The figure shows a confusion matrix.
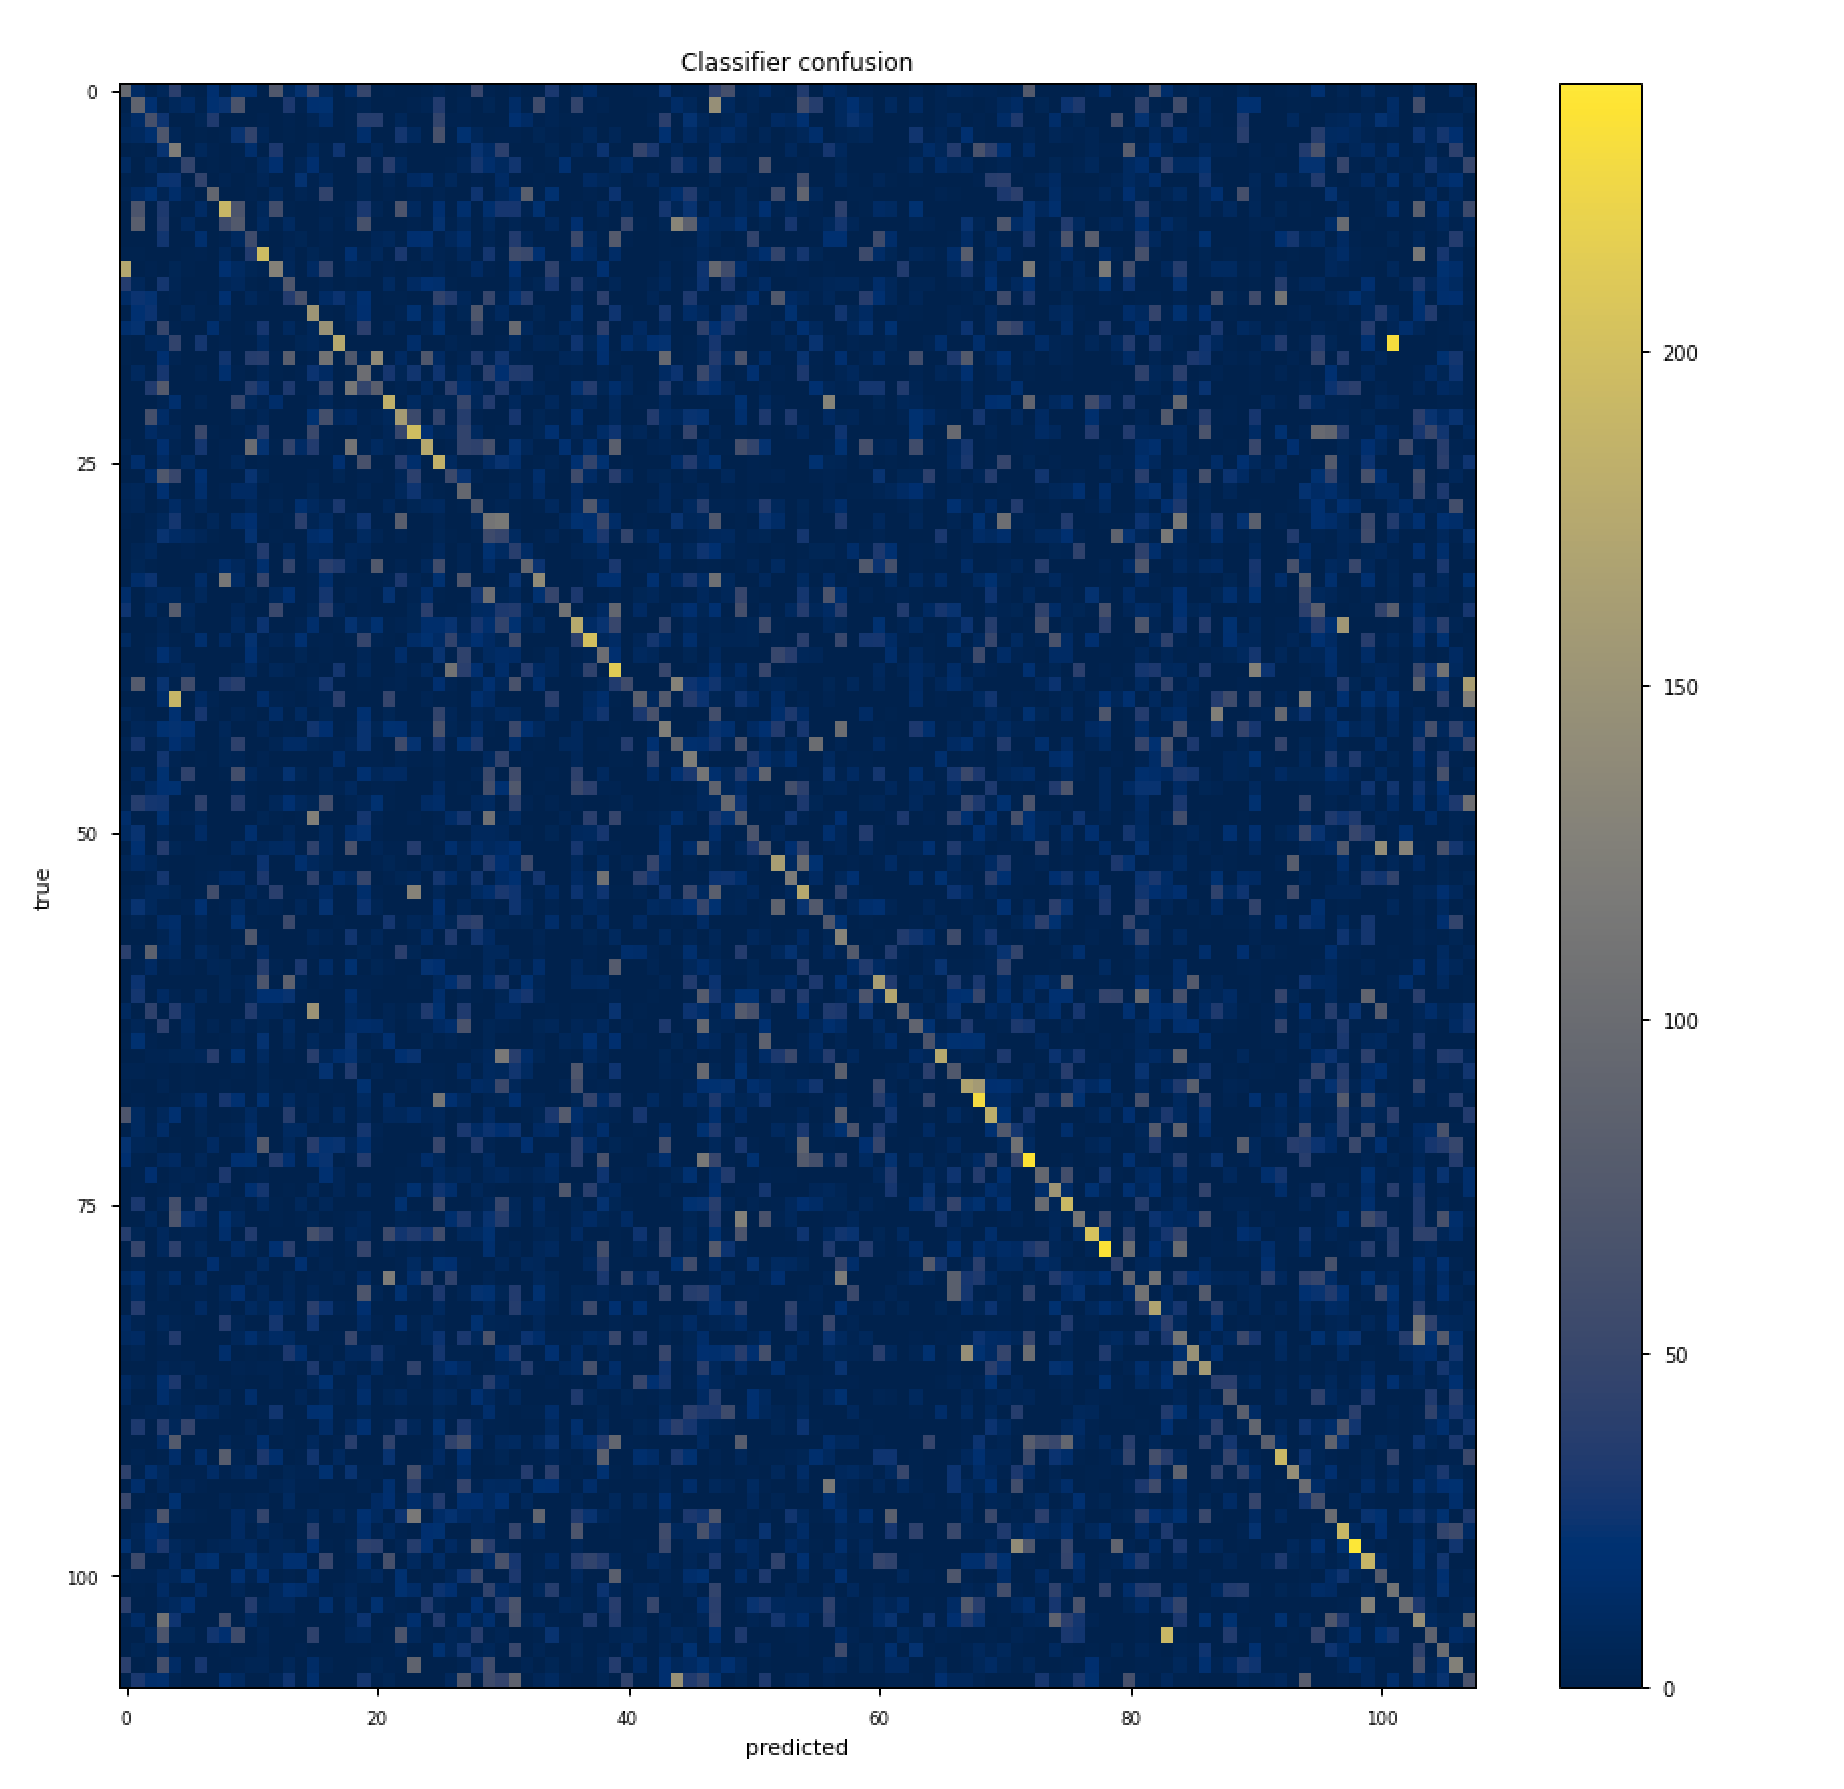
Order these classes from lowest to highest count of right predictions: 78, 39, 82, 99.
82, 99, 39, 78
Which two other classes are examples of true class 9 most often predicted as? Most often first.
44, 97
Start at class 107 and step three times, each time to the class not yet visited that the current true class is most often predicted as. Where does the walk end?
52
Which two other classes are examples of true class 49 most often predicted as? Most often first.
15, 29
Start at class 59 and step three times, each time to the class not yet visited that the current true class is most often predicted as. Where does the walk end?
97
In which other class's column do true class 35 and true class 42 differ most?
87
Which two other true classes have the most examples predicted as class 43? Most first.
18, 41
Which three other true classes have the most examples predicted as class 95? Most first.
23, 35, 4
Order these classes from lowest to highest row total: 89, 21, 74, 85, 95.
95, 89, 74, 21, 85
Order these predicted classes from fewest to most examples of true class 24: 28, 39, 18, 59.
28, 59, 39, 18
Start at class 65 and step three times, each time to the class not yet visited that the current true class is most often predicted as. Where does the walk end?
103
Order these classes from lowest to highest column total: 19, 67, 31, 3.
67, 19, 3, 31
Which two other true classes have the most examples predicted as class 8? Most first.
33, 92
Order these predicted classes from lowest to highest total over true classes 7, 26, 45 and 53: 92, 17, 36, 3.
92, 17, 36, 3
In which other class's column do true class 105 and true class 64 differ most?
51
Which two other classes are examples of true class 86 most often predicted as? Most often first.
84, 37
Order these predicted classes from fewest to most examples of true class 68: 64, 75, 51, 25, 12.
12, 51, 64, 75, 25
